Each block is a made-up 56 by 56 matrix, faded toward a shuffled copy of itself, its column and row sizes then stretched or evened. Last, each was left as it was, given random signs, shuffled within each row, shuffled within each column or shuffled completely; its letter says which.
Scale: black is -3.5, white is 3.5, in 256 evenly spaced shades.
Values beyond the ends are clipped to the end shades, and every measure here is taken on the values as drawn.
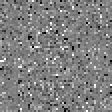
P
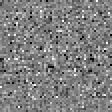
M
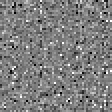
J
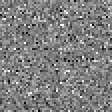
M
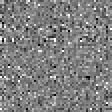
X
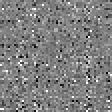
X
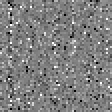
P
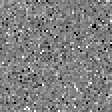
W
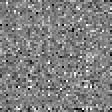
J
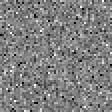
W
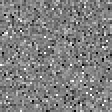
W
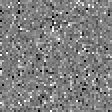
P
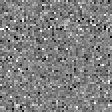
M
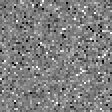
W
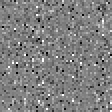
P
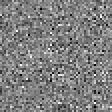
X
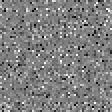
M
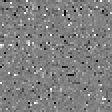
M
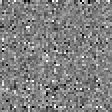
J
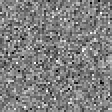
W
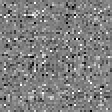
X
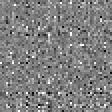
X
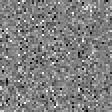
P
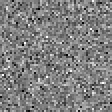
W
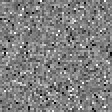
W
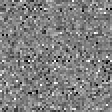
M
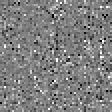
P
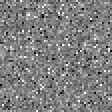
W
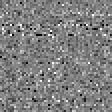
M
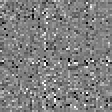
X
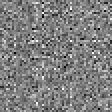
X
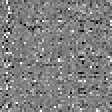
X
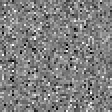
P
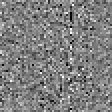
P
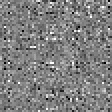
X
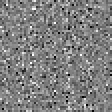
P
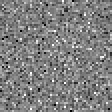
W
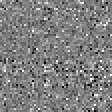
X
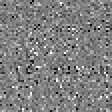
X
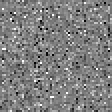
P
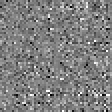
X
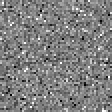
W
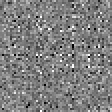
J
